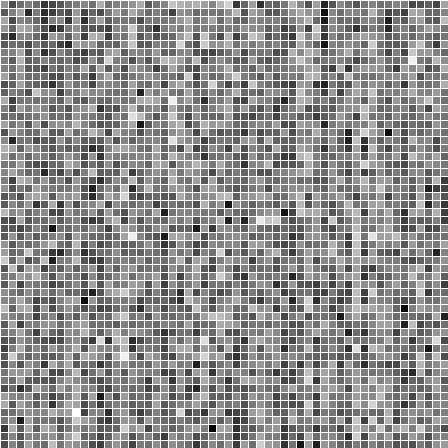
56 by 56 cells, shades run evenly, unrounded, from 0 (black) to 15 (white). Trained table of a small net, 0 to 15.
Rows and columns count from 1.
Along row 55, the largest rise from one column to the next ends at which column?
45
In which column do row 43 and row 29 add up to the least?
7
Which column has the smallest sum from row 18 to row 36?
13
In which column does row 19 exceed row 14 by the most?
35
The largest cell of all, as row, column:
52, 10
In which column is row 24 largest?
48
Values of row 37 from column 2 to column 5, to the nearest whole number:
7 6 8 7
